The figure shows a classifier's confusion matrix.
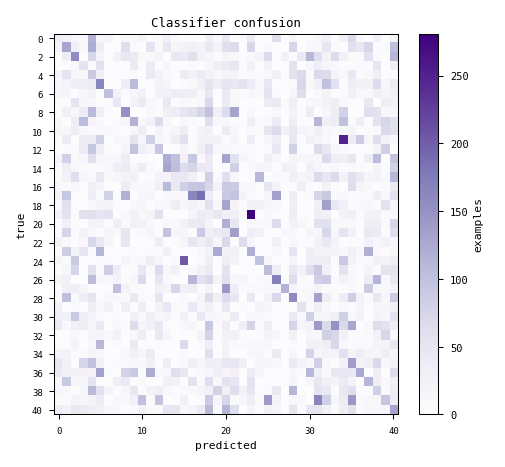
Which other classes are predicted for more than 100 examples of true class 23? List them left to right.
5, 19, 37
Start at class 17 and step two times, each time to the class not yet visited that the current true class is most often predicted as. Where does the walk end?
13
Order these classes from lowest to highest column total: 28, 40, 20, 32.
28, 32, 40, 20
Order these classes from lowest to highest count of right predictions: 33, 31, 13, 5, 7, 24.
7, 33, 24, 13, 31, 5
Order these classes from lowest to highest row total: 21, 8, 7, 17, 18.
7, 18, 21, 8, 17
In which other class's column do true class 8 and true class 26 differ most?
21
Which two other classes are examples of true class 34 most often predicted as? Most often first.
30, 18
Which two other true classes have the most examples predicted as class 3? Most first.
9, 35
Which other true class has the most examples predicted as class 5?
36
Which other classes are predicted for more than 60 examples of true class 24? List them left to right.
2, 15, 34
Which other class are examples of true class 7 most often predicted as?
18
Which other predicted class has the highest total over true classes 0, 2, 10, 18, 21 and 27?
20
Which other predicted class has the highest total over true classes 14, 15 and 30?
40
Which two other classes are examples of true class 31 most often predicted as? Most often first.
33, 35
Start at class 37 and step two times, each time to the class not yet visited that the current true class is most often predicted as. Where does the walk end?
4
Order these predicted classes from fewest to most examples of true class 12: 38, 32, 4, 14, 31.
14, 38, 32, 31, 4
